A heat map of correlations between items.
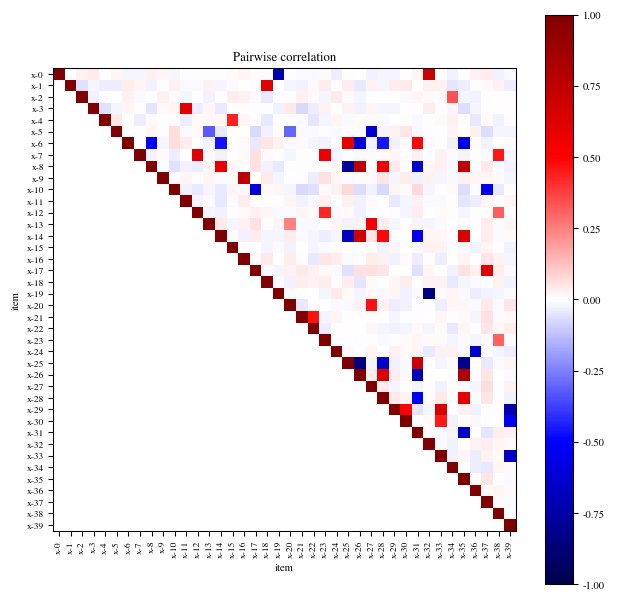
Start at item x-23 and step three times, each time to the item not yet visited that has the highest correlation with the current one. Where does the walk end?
x-38
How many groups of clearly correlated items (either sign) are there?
13
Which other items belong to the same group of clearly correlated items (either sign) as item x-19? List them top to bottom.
x-0, x-32
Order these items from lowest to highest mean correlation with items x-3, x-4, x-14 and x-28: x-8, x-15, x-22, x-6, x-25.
x-25, x-6, x-22, x-15, x-8
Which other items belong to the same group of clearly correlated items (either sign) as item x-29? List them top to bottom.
x-30, x-33, x-39
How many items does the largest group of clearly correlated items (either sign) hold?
8
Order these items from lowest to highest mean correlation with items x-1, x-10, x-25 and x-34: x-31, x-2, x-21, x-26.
x-26, x-21, x-2, x-31
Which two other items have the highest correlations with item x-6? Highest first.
x-25, x-31
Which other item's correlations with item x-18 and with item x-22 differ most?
x-1
